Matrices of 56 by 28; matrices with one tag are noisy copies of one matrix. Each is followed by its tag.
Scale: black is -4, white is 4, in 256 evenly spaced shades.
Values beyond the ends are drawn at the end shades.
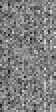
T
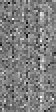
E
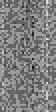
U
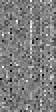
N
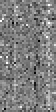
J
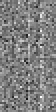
E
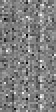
E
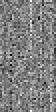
N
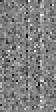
E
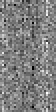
U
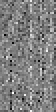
N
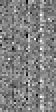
E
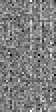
N
